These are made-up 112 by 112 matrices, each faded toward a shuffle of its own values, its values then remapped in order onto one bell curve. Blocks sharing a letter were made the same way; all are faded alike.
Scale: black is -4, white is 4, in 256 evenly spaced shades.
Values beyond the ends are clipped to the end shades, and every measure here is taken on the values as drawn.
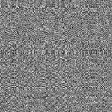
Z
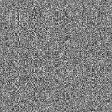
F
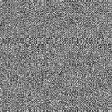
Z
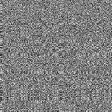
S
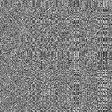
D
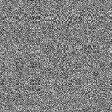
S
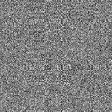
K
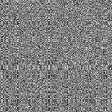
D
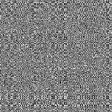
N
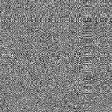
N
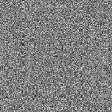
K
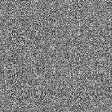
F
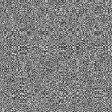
N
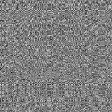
Z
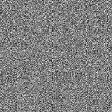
F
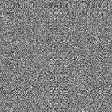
S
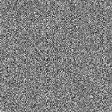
F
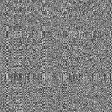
D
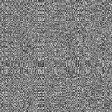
D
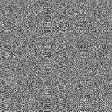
Z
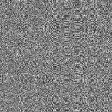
S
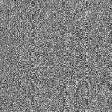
F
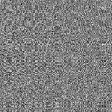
Z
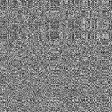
Z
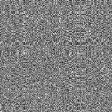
Z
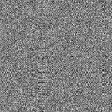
S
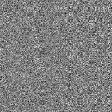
F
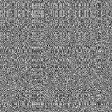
N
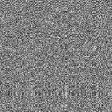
S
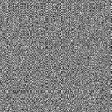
D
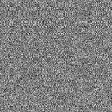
S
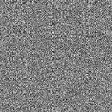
K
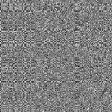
N
